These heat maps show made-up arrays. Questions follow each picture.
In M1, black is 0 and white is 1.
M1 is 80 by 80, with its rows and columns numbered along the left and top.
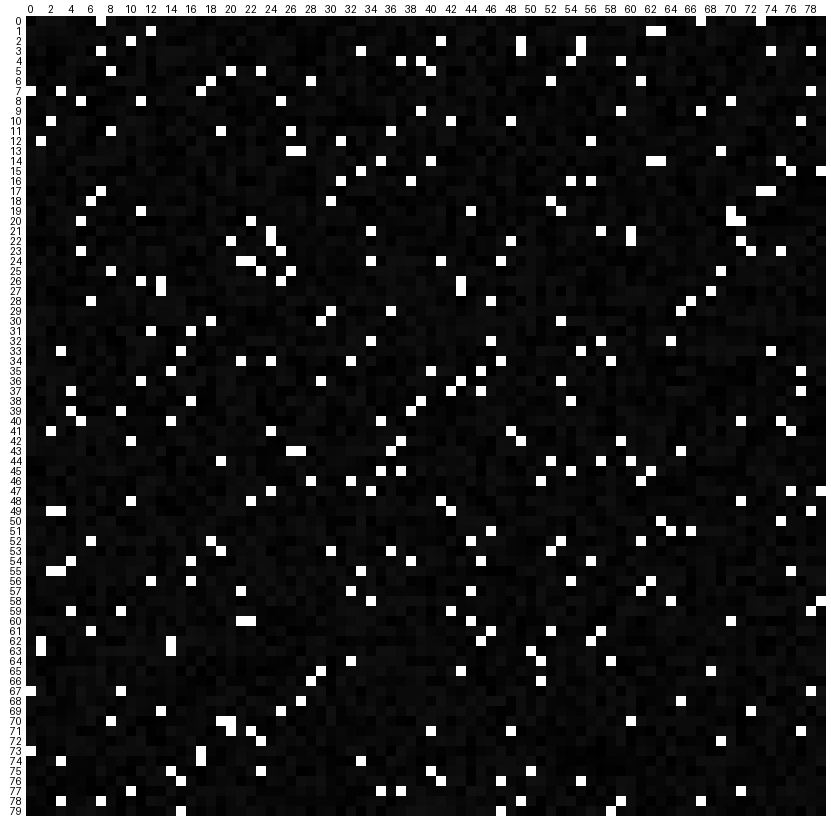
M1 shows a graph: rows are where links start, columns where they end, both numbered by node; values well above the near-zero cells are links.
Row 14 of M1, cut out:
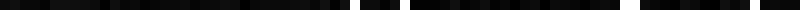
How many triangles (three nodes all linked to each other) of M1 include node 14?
2
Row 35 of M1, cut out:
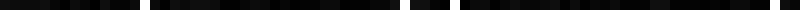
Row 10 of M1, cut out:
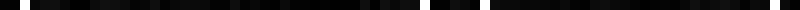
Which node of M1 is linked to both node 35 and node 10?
node 77
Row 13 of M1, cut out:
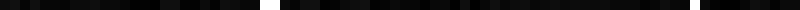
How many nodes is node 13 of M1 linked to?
3
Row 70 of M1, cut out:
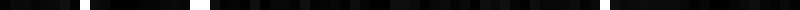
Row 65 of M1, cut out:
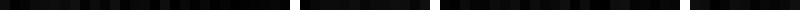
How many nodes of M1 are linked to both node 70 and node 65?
0
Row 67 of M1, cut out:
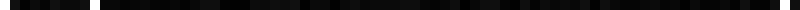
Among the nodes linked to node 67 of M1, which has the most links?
node 78
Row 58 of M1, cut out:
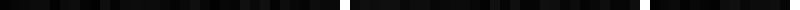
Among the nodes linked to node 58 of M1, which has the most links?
node 34
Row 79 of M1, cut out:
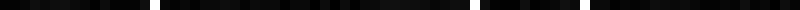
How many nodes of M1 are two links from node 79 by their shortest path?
5
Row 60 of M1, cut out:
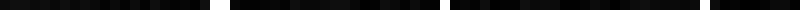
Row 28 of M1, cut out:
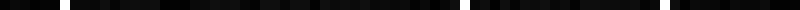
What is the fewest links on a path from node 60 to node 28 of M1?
4
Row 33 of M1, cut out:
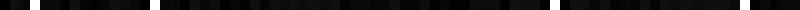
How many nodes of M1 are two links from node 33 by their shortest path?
7
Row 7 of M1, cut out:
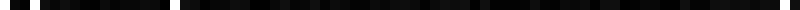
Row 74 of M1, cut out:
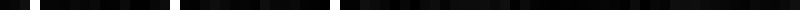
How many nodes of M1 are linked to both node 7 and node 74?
2
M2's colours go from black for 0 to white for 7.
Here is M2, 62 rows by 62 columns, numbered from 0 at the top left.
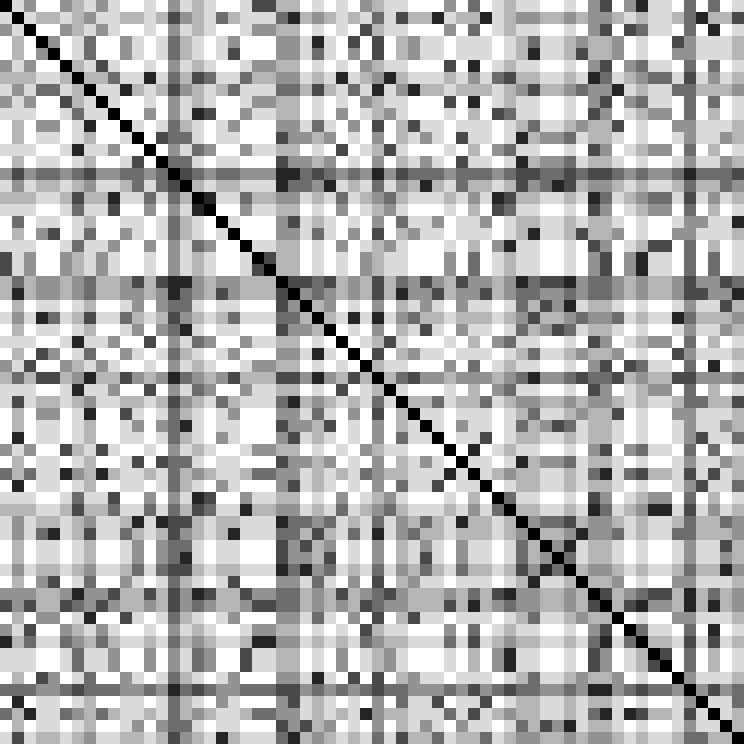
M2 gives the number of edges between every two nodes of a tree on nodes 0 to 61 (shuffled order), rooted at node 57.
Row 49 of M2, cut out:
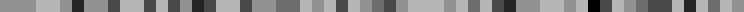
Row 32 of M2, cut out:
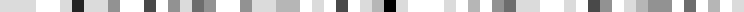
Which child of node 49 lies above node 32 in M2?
6
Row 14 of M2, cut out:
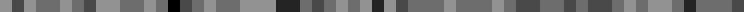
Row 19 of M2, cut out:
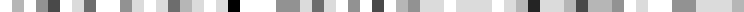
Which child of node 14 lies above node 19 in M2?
31
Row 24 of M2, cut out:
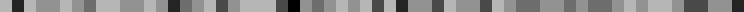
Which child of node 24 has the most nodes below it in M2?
1
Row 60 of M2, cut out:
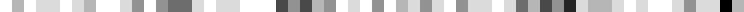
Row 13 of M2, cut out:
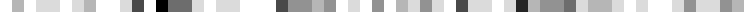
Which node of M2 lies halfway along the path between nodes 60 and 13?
23
